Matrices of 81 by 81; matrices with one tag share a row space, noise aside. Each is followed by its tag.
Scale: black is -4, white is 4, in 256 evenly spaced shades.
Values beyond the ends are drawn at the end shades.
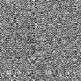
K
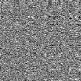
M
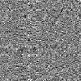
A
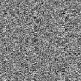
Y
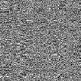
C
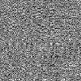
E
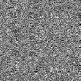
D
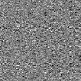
M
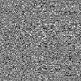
E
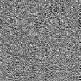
D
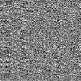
C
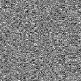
Y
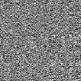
M
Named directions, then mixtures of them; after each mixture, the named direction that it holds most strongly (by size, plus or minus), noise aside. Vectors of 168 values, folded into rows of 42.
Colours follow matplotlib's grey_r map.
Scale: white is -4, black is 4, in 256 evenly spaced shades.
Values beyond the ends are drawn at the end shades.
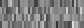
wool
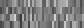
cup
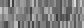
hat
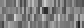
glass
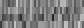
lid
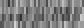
lid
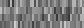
hat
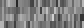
lid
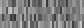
cup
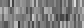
hat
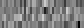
glass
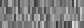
wool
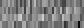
lid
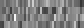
glass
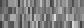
cup
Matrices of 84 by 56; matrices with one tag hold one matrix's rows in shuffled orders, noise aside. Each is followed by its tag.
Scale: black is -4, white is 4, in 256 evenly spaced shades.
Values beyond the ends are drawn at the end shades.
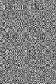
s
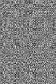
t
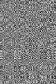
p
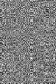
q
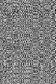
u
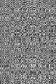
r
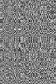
p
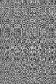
r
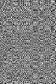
u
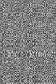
t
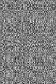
t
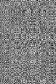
r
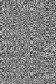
q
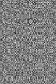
t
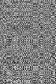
u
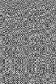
s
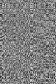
q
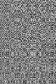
r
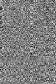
q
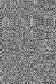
q
